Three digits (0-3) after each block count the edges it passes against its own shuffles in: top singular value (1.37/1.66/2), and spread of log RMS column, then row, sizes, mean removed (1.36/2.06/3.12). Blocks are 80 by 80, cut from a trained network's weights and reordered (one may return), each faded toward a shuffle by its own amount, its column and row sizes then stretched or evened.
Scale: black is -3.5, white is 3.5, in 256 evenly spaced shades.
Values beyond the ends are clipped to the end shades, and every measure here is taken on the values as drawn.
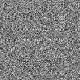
2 0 1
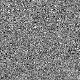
0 0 2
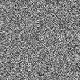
2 0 0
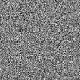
2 1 0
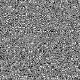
1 0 2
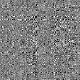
2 2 2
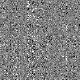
1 2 2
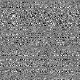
2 1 3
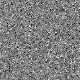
0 1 1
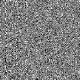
1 2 0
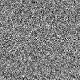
2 0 1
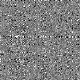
1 2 2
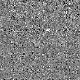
1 2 2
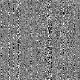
1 3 0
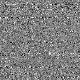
0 0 2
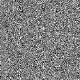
1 2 0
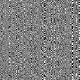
3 3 0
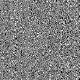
1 2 1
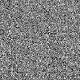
1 1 1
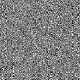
2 2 0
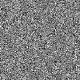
1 1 0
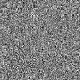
2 1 1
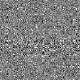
2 2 2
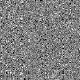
1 2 0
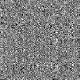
3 2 1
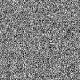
2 1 1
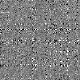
1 2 2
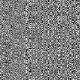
3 3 0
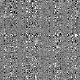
0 3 2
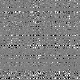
1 2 3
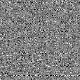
1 0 2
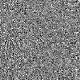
1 1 1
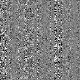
1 3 1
